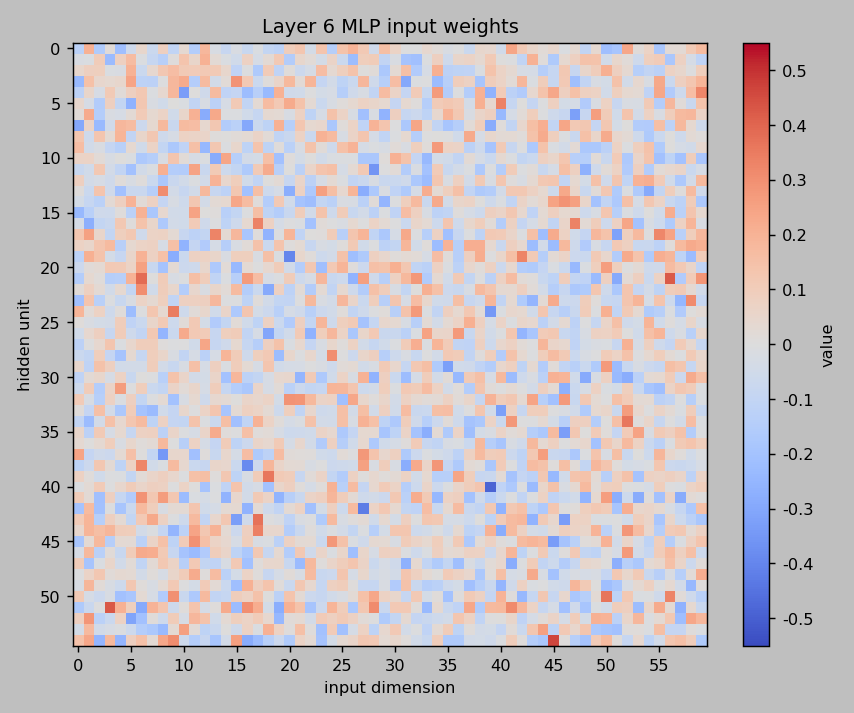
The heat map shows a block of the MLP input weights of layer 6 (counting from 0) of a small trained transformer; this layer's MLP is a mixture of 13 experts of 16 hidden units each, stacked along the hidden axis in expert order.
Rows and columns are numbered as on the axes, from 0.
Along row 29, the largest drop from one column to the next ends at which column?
51
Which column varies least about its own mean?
30
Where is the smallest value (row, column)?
40, 39
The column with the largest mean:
52
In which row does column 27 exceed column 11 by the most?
37
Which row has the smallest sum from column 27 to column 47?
47
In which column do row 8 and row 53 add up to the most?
44
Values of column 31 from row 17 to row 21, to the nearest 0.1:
0.2 0.2 0 0.1 0.2
